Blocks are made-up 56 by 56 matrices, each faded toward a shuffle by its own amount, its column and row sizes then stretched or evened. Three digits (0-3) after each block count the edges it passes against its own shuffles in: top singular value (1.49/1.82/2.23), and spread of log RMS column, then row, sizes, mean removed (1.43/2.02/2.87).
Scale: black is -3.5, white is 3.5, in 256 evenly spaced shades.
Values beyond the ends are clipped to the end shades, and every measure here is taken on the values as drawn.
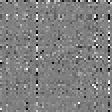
3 2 2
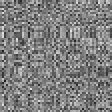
3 2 0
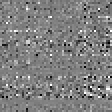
0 2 3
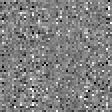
0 2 1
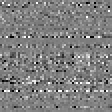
2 0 3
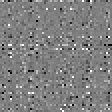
2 2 2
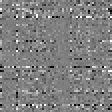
1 2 3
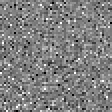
1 0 0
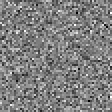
1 0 0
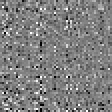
2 2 2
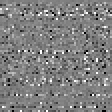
0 0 3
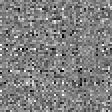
0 2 2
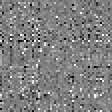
2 2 1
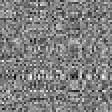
3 1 2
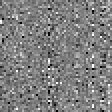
2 2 0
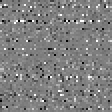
0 0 3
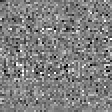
0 1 2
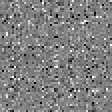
2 1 1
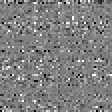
0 1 3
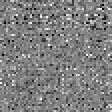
1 0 2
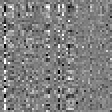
3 3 1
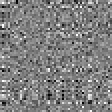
3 2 2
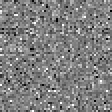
1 0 0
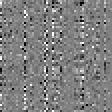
3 3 0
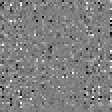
0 2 1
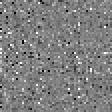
0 1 1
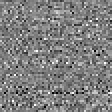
2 0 2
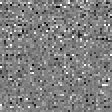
1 0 1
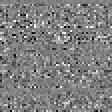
1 0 3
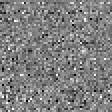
0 1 2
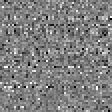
2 0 2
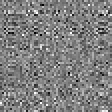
3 1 2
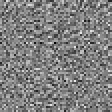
3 1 1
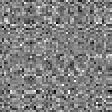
3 0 2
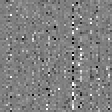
2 2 0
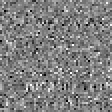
2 0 1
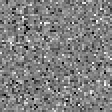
1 0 0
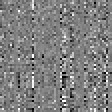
3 3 1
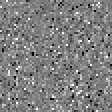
0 1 0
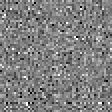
2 0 1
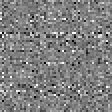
2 1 2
